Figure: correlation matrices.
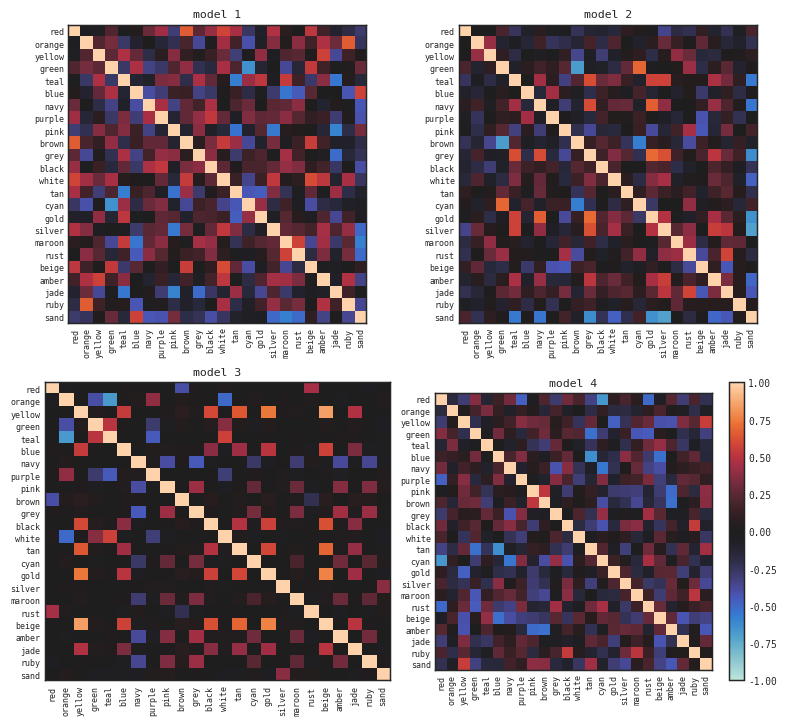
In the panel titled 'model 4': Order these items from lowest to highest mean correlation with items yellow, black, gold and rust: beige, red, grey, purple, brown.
red, beige, brown, grey, purple
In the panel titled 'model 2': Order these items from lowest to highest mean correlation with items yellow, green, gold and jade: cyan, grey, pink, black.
black, pink, cyan, grey
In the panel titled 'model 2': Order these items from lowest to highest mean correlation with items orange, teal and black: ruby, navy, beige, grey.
ruby, beige, navy, grey
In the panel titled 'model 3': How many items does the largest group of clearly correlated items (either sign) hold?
7
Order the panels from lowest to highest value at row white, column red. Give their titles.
model 2, model 3, model 4, model 1
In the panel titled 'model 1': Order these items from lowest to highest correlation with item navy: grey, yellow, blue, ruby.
blue, yellow, ruby, grey
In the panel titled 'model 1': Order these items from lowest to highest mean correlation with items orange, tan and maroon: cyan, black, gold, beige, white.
cyan, gold, beige, black, white
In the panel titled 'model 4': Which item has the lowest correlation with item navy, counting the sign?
cyan
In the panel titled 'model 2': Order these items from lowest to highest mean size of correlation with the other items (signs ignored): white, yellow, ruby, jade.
ruby, yellow, white, jade
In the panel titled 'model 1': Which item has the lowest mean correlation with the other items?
sand
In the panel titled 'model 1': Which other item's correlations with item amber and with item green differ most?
maroon
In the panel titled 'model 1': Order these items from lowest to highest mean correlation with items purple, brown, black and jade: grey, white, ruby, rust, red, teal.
teal, ruby, grey, rust, white, red
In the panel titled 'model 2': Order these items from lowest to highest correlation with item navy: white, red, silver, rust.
rust, red, white, silver
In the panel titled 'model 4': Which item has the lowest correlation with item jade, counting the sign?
beige
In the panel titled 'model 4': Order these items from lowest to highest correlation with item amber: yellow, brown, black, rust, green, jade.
brown, yellow, jade, rust, green, black
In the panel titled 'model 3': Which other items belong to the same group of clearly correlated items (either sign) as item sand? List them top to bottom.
silver
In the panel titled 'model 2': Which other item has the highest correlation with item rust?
jade
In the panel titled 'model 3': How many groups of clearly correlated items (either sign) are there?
5
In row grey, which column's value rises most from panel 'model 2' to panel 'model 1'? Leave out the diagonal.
pink
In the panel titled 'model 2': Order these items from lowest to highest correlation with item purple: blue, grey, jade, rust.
grey, rust, jade, blue
